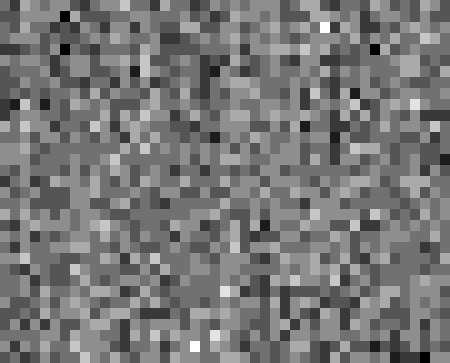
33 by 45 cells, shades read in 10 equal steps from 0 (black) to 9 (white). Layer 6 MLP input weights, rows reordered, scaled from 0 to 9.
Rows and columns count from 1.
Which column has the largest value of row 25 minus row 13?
34
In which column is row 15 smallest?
45
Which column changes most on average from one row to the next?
36
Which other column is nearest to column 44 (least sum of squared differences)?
10
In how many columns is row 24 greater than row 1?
18
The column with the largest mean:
24
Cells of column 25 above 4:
13
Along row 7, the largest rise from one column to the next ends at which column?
15
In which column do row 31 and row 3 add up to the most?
33
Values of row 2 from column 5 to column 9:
5 5 0 6 3
